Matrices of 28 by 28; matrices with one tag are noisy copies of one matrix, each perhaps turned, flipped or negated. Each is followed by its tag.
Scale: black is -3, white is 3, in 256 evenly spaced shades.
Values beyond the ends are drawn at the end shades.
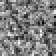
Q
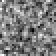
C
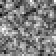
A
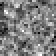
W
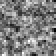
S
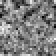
A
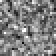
C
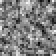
A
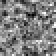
S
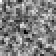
C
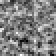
S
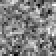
W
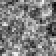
W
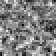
A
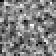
C
